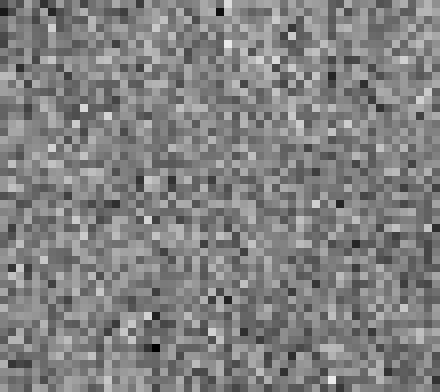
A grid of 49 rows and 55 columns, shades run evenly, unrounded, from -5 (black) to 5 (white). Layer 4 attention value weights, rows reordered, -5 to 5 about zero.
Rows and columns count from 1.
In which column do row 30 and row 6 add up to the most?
29
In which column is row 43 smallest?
33
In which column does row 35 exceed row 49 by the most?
43
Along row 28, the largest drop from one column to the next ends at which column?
20
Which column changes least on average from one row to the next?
5
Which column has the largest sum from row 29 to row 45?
3
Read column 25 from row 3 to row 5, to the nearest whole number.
-2 0 0
